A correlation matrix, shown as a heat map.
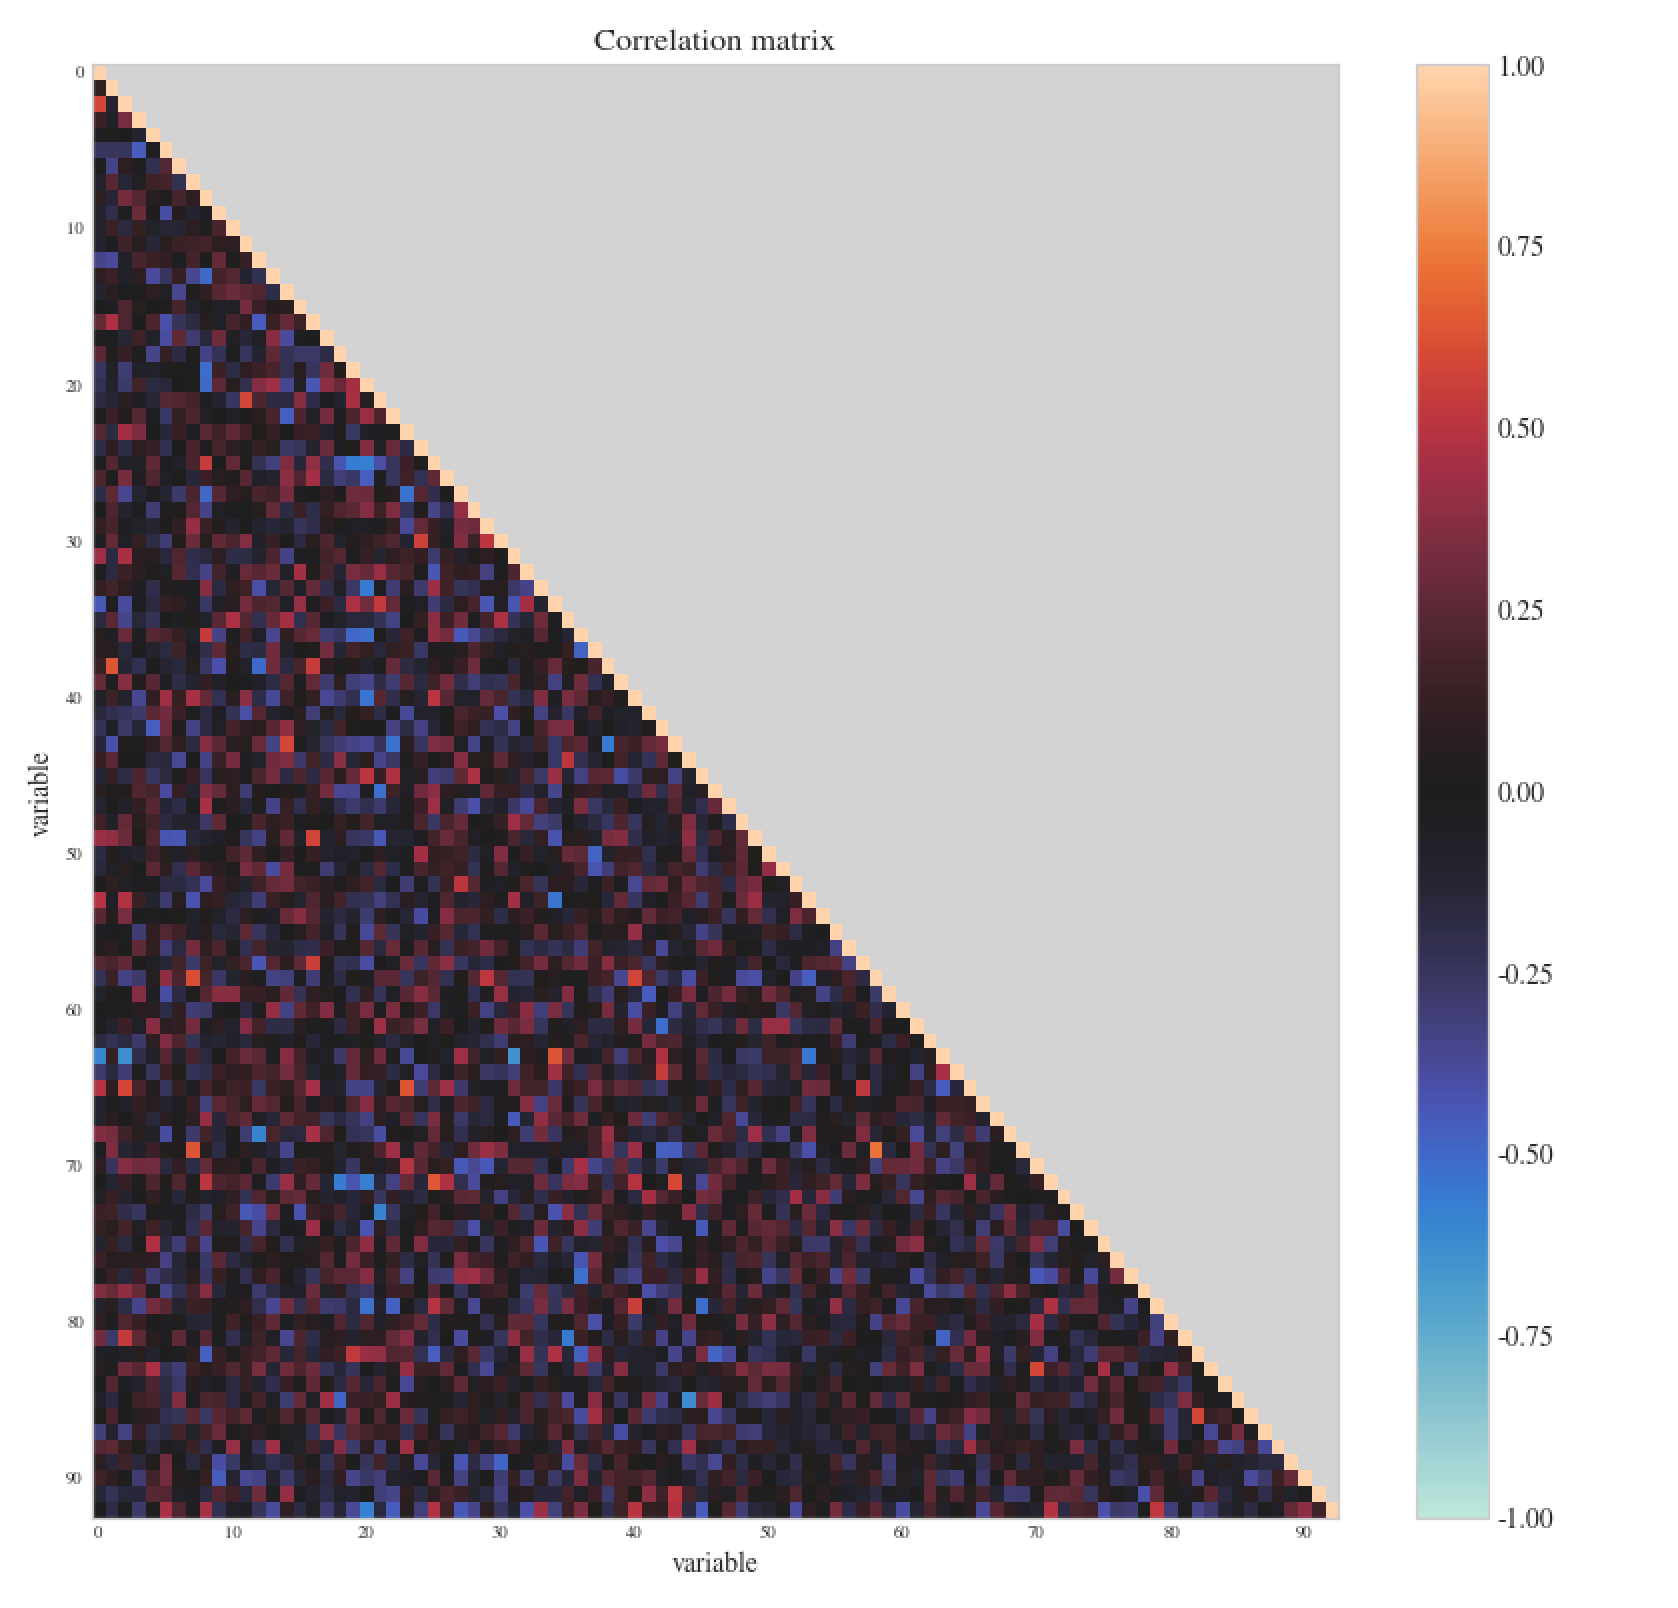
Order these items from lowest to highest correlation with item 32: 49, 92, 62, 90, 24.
92, 90, 49, 24, 62
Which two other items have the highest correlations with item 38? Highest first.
1, 16
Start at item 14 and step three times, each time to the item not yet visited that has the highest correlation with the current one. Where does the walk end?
25
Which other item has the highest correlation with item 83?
70
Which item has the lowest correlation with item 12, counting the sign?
68
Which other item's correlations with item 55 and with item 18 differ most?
71
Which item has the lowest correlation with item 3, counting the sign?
5
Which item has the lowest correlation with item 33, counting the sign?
20
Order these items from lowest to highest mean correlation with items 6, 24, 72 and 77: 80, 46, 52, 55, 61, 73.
55, 61, 73, 80, 52, 46
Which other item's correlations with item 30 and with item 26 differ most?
24
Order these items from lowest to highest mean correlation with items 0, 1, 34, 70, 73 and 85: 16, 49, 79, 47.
79, 47, 49, 16
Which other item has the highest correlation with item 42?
64
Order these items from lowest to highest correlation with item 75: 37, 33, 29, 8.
33, 8, 29, 37
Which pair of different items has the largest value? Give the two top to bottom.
58, 69
